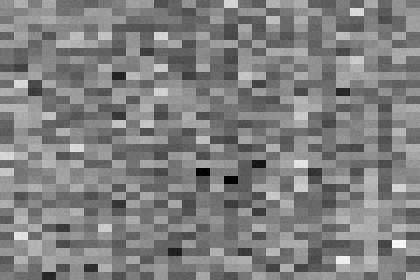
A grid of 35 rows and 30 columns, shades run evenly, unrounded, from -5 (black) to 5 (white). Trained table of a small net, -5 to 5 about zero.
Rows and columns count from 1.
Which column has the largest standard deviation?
25
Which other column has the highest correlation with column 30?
1
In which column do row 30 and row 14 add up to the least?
19
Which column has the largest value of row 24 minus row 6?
29
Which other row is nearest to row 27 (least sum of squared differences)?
30
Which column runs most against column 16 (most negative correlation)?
18
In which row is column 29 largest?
31
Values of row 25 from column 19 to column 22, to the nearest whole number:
-2 3 1 -1
